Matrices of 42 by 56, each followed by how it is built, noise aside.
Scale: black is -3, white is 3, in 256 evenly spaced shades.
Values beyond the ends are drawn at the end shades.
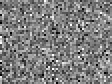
uneven columns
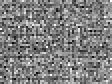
blocks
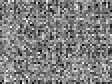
blocks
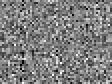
uneven columns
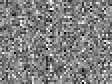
uneven columns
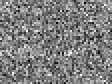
blocks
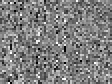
uneven columns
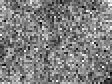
smooth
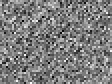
Hankel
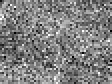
smooth
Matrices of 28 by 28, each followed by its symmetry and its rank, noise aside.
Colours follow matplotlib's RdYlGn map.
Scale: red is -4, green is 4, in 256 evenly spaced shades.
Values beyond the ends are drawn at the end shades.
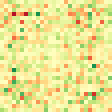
no symmetry, rank six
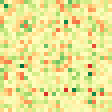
symmetric, rank six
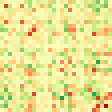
symmetric, rank four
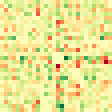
antisymmetric, rank six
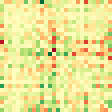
antisymmetric, rank four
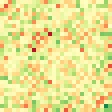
symmetric, rank six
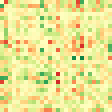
antisymmetric, rank four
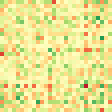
symmetric, rank four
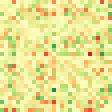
antisymmetric, rank six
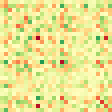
symmetric, rank four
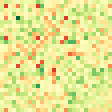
symmetric, rank six
